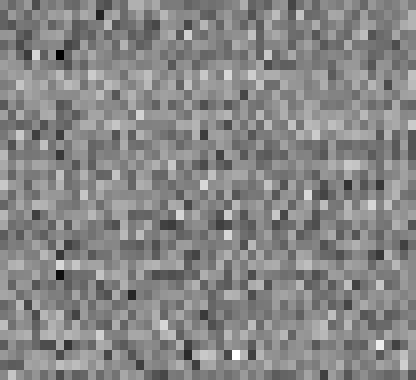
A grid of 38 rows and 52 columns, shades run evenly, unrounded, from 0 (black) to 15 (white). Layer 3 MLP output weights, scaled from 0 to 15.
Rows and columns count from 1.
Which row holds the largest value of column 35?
22
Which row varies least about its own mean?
10
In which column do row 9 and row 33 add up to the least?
49
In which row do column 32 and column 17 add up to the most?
8
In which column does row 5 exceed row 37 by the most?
25
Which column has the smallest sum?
9
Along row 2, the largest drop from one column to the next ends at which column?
13
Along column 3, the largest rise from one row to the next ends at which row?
14
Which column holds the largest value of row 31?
3
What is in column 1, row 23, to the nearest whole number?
10
